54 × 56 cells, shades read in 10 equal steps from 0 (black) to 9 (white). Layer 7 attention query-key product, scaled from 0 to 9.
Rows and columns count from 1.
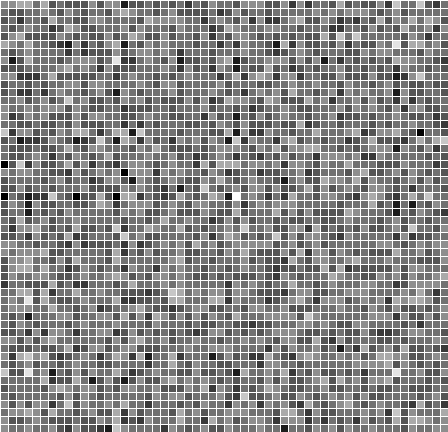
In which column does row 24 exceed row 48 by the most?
16
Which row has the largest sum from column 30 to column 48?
40
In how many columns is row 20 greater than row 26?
19
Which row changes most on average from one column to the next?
25
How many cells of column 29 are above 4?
15
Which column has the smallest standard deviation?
24
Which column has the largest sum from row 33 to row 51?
4
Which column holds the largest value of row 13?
9
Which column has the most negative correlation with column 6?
37
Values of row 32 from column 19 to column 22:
5 3 4 4
